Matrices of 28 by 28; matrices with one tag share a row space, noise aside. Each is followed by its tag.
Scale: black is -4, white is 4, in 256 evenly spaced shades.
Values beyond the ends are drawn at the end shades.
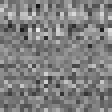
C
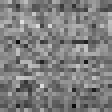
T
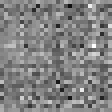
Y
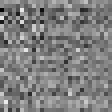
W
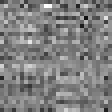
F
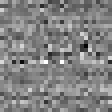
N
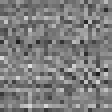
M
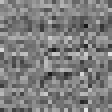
N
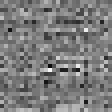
F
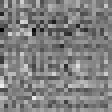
W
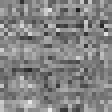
F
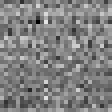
C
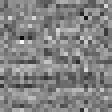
F
